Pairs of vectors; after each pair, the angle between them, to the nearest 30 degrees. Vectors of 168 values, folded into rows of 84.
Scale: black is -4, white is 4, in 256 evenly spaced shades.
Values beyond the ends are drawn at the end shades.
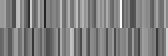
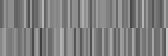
60 degrees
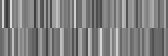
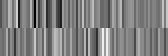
90 degrees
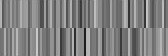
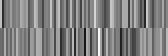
30 degrees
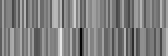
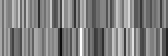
150 degrees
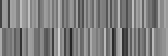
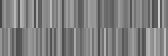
60 degrees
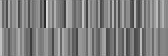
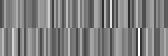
90 degrees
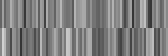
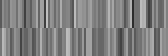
30 degrees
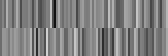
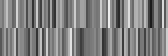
60 degrees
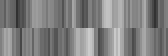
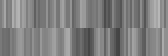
150 degrees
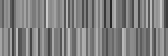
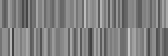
90 degrees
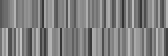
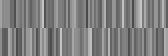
150 degrees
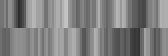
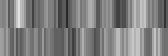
150 degrees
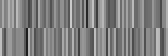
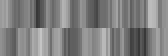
90 degrees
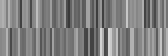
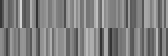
150 degrees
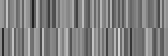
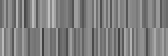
150 degrees
